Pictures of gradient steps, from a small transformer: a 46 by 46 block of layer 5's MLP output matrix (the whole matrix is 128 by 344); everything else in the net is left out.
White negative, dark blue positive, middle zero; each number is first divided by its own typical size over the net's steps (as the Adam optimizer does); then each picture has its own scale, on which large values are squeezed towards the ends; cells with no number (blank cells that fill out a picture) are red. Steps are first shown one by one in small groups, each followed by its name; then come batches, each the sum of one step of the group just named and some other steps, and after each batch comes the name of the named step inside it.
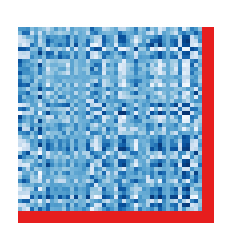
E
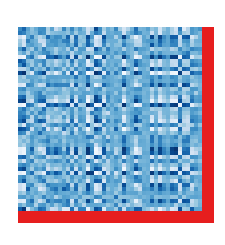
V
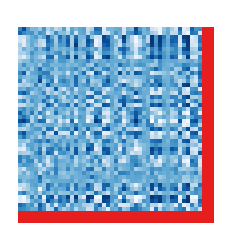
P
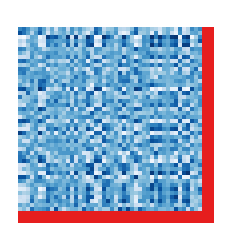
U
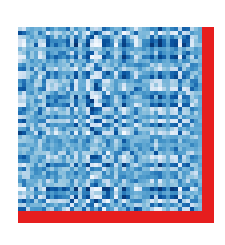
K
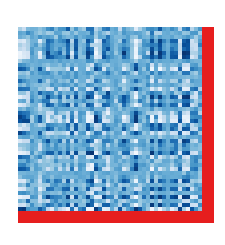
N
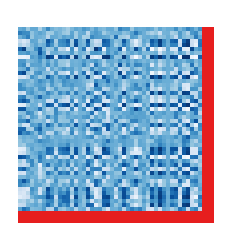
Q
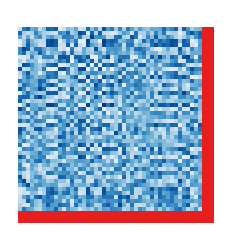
Q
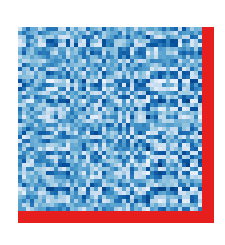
K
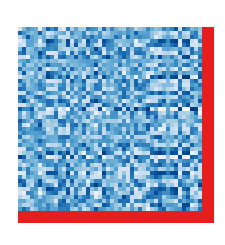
Q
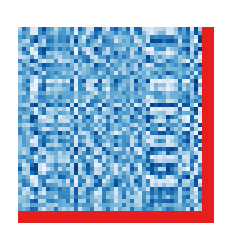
Q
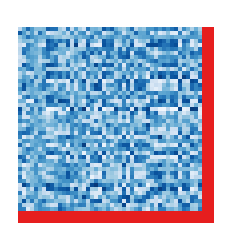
K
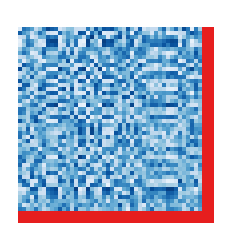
K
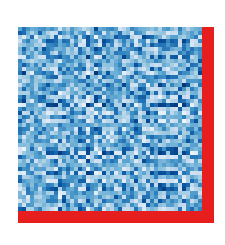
V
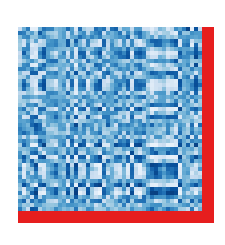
K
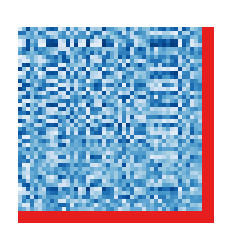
K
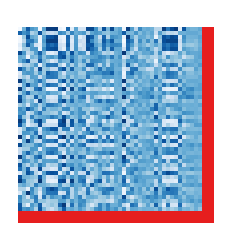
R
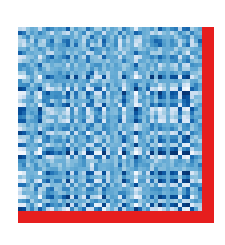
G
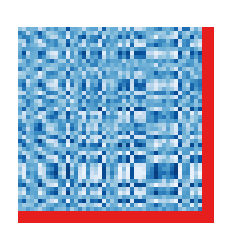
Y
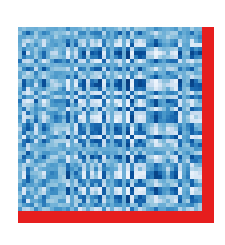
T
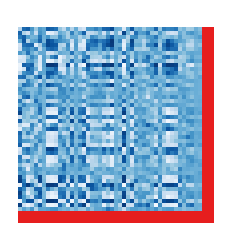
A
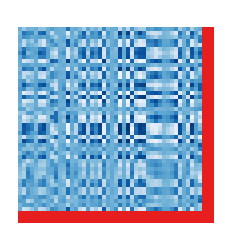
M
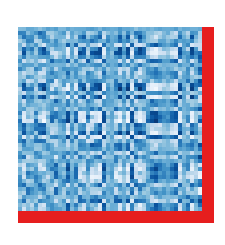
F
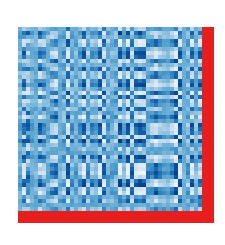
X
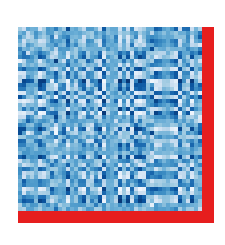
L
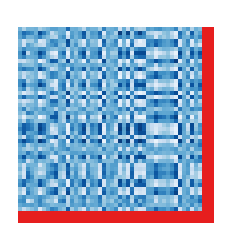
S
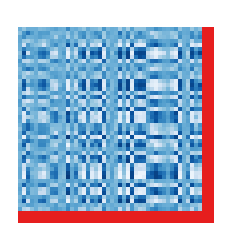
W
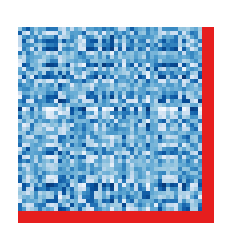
A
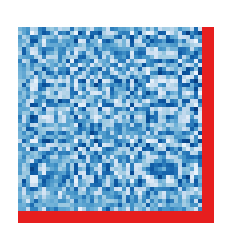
T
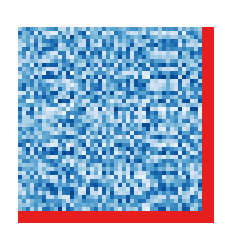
W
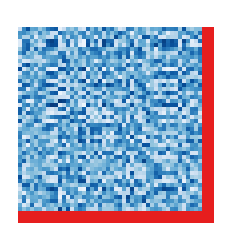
T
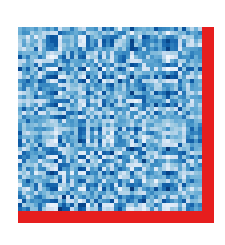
L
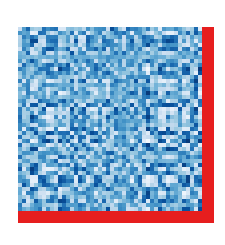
R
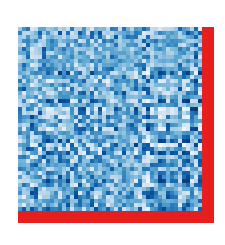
G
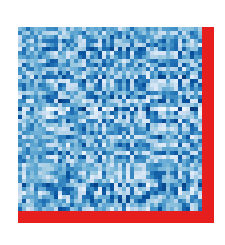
W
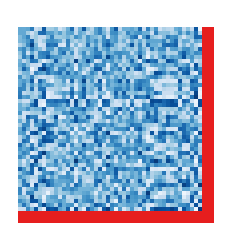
L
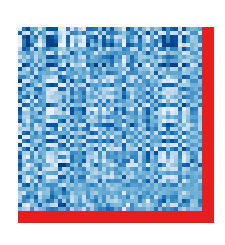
R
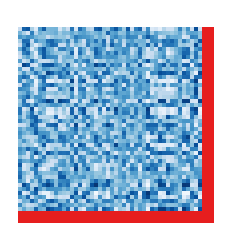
A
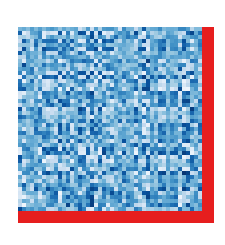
G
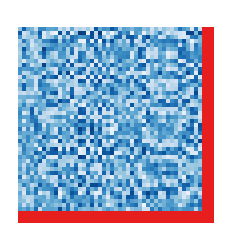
X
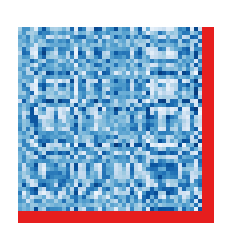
Y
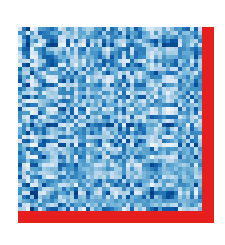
M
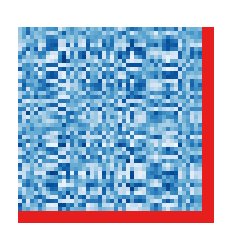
W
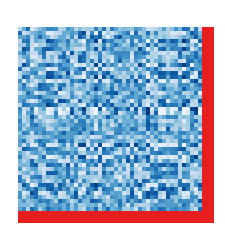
Y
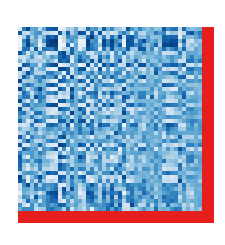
R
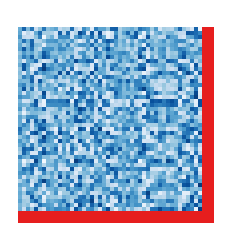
L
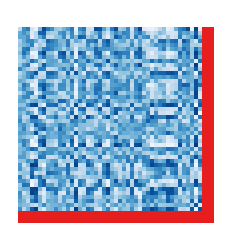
Y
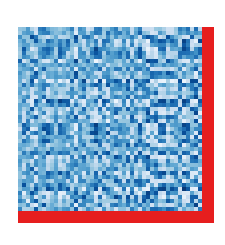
T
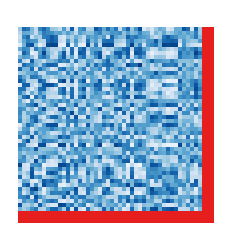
W
